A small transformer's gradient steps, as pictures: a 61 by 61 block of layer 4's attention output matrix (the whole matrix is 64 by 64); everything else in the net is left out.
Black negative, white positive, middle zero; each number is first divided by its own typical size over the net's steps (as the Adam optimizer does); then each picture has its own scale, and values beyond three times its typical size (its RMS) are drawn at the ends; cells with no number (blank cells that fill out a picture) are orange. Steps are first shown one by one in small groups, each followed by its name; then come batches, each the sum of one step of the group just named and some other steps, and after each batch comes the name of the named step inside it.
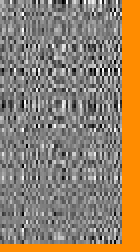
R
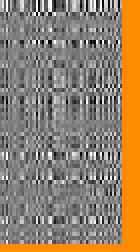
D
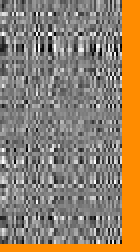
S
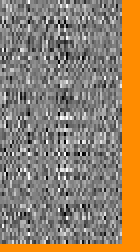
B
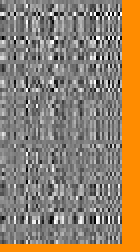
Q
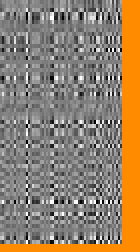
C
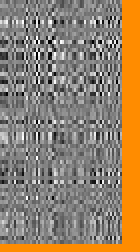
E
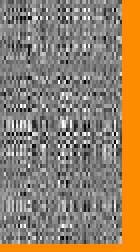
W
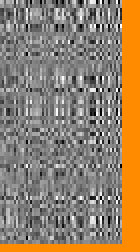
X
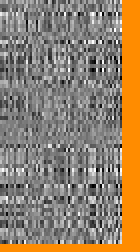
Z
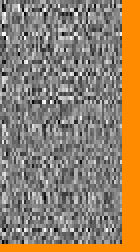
S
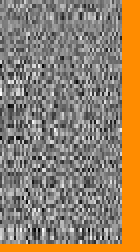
C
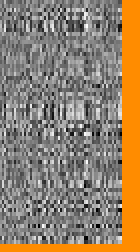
W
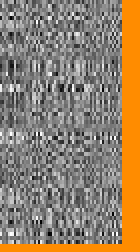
E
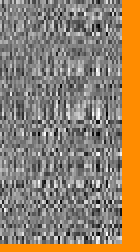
Z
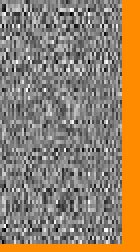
Q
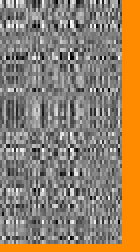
X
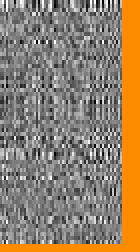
D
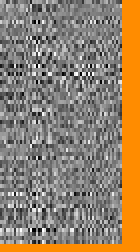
E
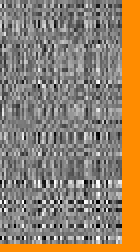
E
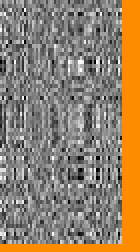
Z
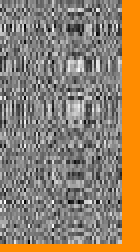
E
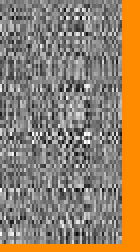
W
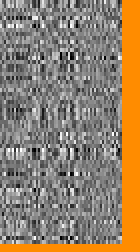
W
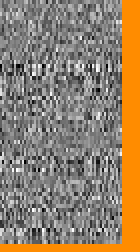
Z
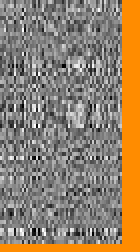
R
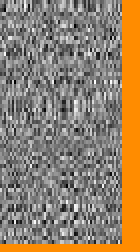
Q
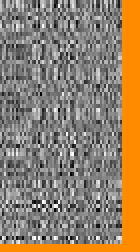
W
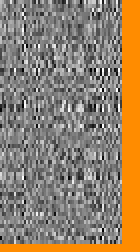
R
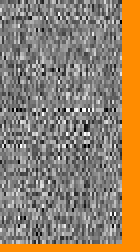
W
